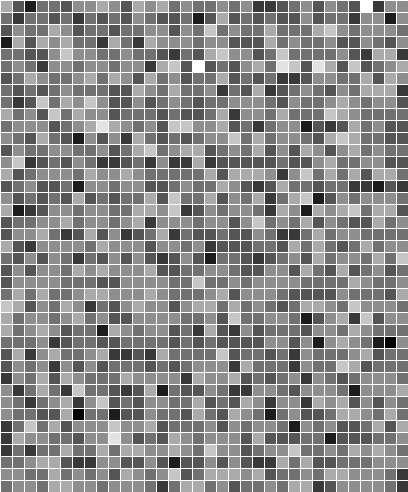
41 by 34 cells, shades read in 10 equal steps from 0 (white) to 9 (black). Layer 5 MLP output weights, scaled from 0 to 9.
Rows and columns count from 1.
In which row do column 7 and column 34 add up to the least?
33
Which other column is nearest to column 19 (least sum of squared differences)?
8
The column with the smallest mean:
29
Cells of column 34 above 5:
10
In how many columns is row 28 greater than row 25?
15
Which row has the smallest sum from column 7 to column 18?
11
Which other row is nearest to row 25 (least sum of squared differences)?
23
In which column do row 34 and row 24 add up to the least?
17
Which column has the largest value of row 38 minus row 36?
3
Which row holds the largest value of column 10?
35
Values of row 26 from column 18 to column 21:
3 5 3 5
